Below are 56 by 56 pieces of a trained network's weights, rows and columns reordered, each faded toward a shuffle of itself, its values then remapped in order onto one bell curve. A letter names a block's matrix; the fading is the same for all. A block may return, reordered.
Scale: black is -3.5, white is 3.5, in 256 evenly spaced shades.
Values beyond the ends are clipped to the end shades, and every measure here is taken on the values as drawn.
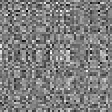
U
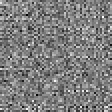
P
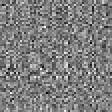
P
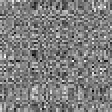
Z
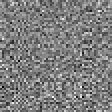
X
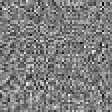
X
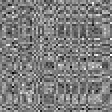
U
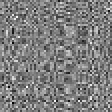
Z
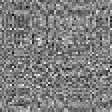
Z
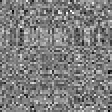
Z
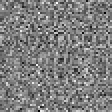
P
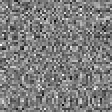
P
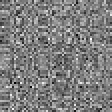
Z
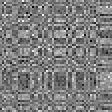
U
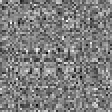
P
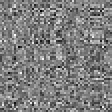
P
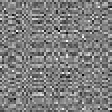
U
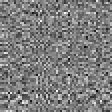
X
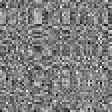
X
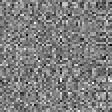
X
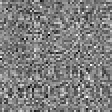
P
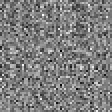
P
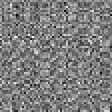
Z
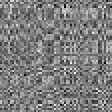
U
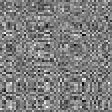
U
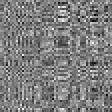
U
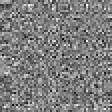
P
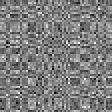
U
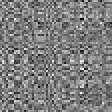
U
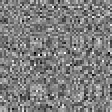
Z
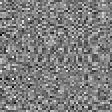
X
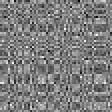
U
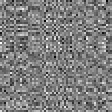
U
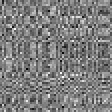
U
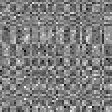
U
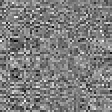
X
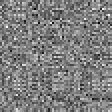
P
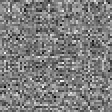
P
